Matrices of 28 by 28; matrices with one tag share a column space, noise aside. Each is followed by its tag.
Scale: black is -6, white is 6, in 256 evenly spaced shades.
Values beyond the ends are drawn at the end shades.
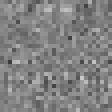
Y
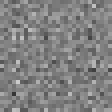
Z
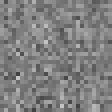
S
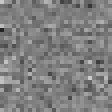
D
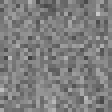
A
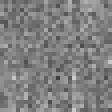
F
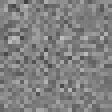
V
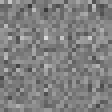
V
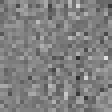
A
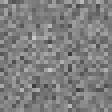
V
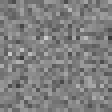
V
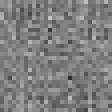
S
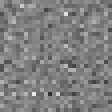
Z
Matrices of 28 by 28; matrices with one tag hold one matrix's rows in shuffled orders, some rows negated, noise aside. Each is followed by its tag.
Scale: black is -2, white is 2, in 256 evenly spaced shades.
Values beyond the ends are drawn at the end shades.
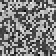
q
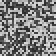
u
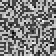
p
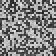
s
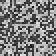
q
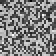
p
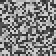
q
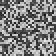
q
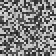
p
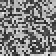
u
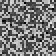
s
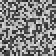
s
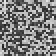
u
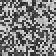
q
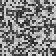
u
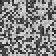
q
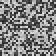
q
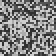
q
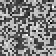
u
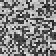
u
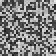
s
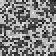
u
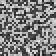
u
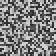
p
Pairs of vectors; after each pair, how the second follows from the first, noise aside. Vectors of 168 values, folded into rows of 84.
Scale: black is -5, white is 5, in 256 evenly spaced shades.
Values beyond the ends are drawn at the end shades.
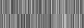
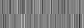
negated, partly zeroed.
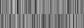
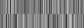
reversed.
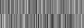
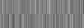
wrapped around, shrunk.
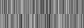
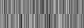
copied.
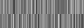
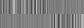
negated, partly zeroed.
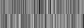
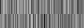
reversed.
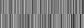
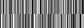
scaled up.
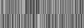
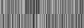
copied.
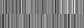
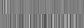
negated, partly zeroed.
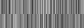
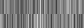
reversed.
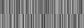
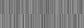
shrunk.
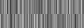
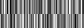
scaled up.
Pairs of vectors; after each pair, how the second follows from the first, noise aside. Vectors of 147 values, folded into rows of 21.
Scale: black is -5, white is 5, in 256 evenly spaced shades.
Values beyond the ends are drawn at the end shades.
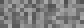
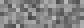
sign-scrambled.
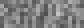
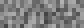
wrapped around, negated.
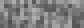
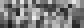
scaled up.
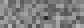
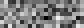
scaled up.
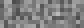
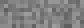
reversed, shrunk.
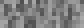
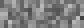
wrapped around, negated.
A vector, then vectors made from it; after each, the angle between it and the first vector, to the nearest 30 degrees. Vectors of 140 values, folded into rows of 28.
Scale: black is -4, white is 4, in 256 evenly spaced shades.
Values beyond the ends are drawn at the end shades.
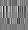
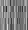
60 degrees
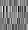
30 degrees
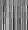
90 degrees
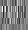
30 degrees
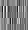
150 degrees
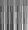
90 degrees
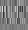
30 degrees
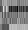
120 degrees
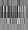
150 degrees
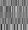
90 degrees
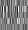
150 degrees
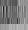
60 degrees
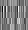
150 degrees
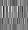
30 degrees
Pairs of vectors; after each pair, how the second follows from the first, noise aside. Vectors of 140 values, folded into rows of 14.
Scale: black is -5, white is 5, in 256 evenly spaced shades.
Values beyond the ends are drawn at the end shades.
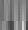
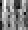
reversed, scaled up.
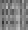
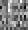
reversed, scaled up.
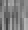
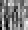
scaled up.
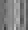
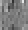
reversed, negated, partly zeroed.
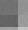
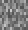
shuffled.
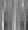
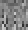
sign-scrambled.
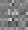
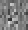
sign-scrambled.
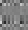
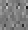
reversed, negated, partly zeroed.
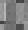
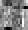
reversed, scaled up.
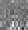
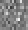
shuffled.
